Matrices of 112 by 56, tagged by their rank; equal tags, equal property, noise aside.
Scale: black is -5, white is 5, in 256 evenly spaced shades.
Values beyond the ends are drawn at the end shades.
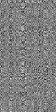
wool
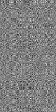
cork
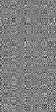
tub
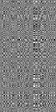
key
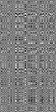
key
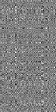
wool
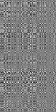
key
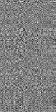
wool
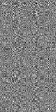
cork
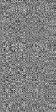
cork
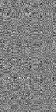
cork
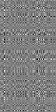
key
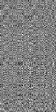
wool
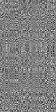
wool
